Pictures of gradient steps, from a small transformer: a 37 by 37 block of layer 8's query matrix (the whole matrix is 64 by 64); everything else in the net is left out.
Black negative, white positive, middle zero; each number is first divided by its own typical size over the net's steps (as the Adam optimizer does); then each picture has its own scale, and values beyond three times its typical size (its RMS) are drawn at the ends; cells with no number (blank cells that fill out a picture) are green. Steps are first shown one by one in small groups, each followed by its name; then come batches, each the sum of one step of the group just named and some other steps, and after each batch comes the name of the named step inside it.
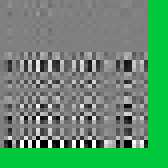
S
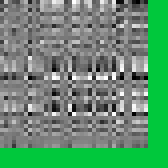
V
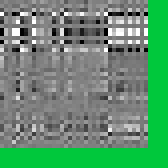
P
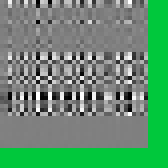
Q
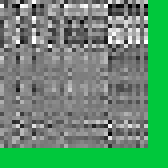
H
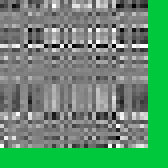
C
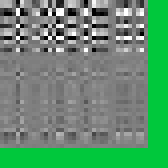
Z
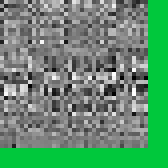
V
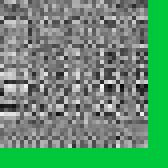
C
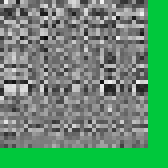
Z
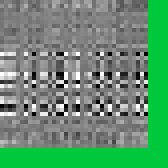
V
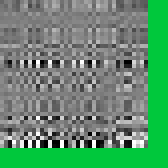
S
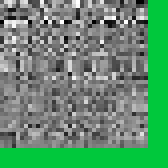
V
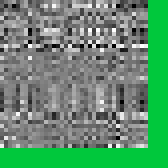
C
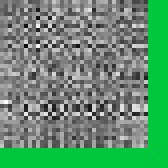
V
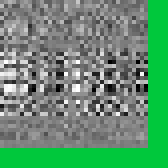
H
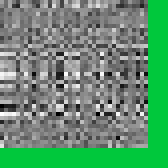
C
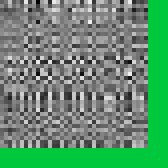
Q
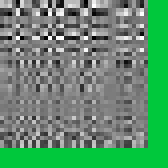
Z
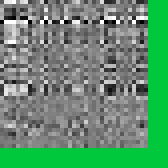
P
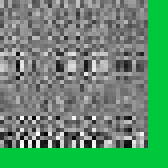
S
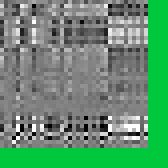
P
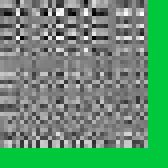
Z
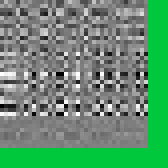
Z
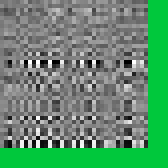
S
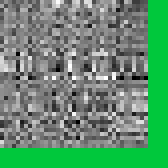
V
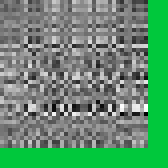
V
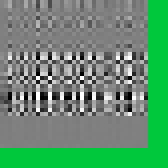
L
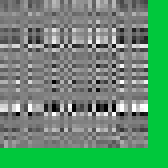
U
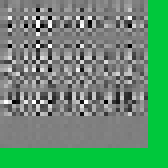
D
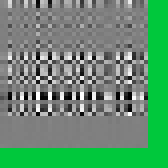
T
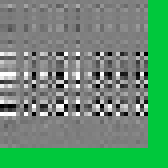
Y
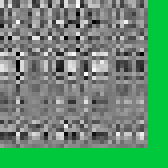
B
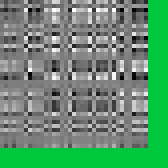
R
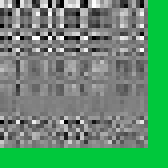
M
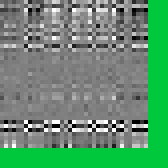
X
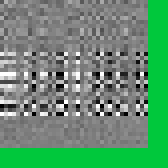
Y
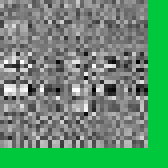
B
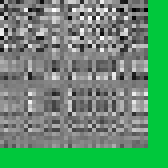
R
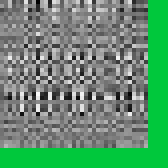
T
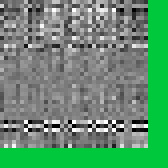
X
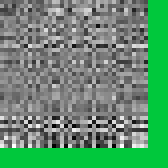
X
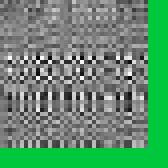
L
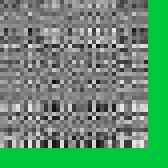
U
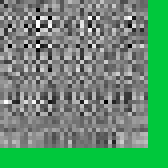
D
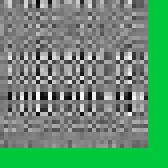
T
